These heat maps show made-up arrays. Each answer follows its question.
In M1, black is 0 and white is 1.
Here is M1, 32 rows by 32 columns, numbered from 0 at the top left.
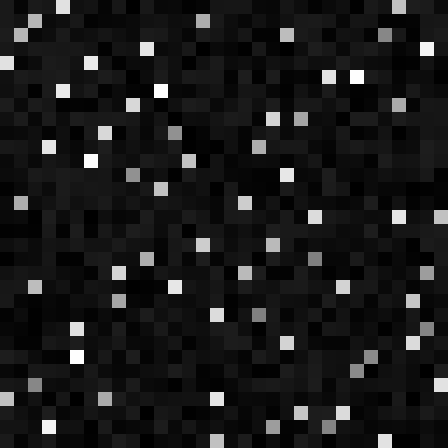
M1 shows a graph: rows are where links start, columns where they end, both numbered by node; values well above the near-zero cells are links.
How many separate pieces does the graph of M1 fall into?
2
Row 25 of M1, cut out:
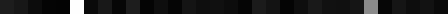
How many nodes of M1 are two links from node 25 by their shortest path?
1
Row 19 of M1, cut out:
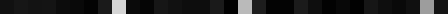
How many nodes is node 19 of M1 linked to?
3
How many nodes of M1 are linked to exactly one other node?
2
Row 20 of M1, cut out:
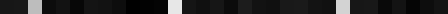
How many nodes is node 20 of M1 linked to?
3
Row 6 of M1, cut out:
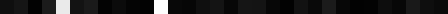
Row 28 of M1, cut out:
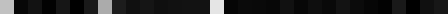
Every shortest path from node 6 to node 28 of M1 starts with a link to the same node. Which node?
node 4
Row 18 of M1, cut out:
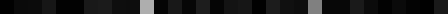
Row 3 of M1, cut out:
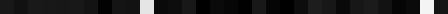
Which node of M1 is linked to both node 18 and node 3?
node 10
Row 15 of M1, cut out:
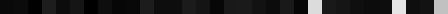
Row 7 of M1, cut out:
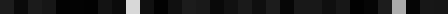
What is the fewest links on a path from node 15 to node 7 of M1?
2
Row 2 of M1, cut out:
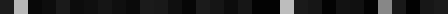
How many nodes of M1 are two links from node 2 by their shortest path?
4
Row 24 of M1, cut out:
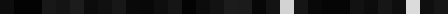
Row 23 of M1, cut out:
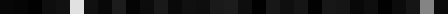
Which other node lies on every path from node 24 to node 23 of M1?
node 30
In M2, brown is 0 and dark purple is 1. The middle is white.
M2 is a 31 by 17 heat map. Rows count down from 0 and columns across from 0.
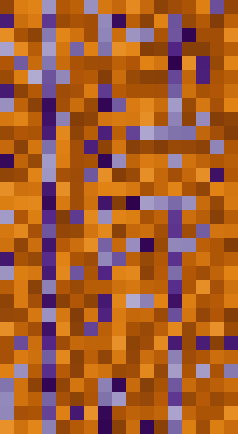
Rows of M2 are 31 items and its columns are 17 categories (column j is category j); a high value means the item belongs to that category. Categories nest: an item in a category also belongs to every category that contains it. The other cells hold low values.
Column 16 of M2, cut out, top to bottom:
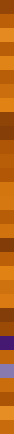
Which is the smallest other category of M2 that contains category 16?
1
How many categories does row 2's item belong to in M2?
6
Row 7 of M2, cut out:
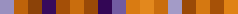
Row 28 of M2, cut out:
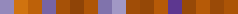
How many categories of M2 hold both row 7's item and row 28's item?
5
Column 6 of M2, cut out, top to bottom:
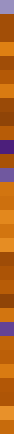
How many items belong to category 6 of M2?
4
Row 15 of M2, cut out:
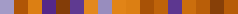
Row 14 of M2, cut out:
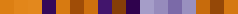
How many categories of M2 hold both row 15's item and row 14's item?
3
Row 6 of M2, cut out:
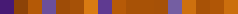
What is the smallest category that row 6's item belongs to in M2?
0
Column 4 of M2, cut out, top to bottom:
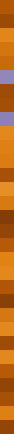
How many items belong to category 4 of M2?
2
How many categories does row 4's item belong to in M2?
4
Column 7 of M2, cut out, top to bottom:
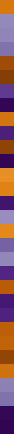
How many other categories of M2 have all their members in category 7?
7
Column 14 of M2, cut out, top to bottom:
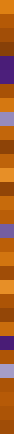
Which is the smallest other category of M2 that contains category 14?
12
